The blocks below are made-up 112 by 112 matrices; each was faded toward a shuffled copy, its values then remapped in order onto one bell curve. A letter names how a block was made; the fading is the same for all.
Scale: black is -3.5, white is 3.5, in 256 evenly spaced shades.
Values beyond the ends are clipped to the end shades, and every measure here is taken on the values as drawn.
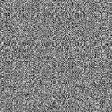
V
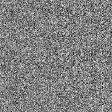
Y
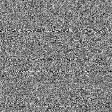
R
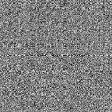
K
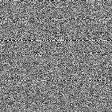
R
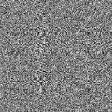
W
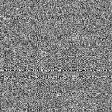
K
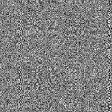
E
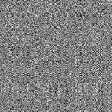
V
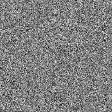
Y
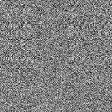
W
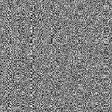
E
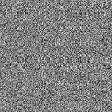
W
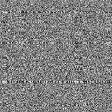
K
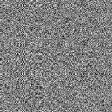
W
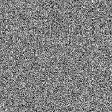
Y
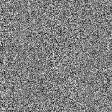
Y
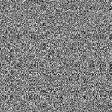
V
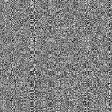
E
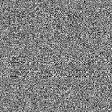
K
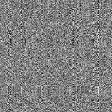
E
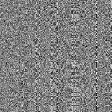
E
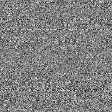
R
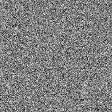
Y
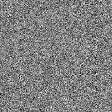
Y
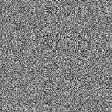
W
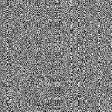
E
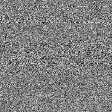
R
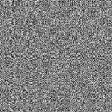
V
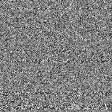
R
